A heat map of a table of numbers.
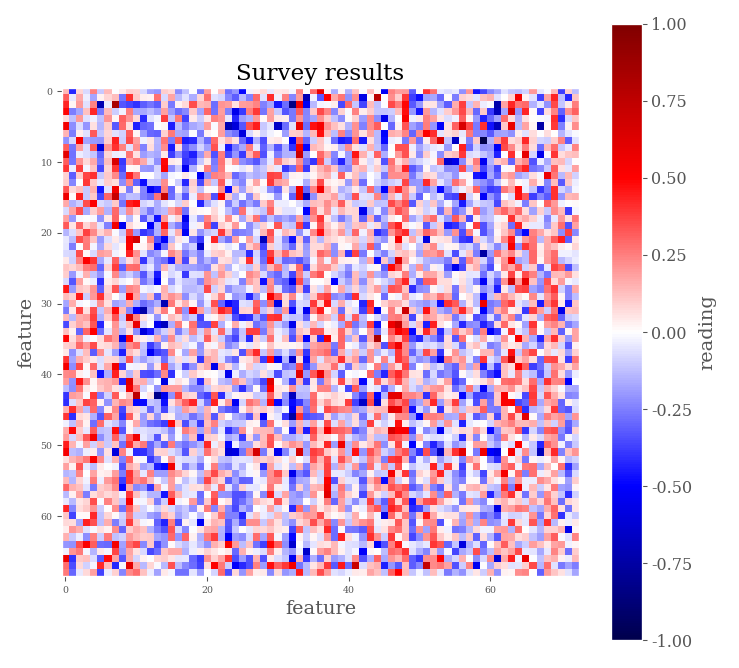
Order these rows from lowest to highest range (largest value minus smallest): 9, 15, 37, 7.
37, 9, 15, 7
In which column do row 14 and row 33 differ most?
14
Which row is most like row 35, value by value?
1
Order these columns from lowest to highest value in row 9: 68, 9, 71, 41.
68, 71, 9, 41
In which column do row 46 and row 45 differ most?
65
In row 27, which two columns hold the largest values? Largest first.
63, 65
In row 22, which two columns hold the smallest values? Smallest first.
19, 13
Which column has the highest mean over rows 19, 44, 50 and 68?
47
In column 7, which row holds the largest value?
2
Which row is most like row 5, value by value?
51
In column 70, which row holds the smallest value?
31
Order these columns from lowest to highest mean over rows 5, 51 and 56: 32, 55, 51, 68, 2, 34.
34, 32, 2, 68, 55, 51
